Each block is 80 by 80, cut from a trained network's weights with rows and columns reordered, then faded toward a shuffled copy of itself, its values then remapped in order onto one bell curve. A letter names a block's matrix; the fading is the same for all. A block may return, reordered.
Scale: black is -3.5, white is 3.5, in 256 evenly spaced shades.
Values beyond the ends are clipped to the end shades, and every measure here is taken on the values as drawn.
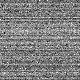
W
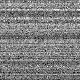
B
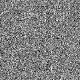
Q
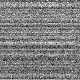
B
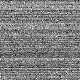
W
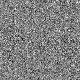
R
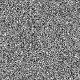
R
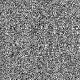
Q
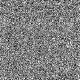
Q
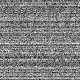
B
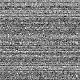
W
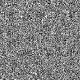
Q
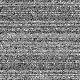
W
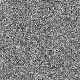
Q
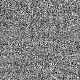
Q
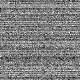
B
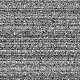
W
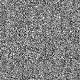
R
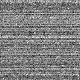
B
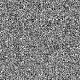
Q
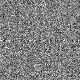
Q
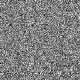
R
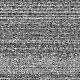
W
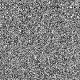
R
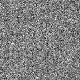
R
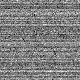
B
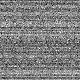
W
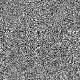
R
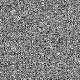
Q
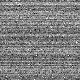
W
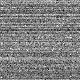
W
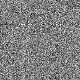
R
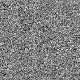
R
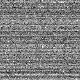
W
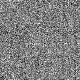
R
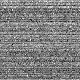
B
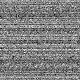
B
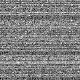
B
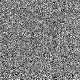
Q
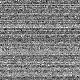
B
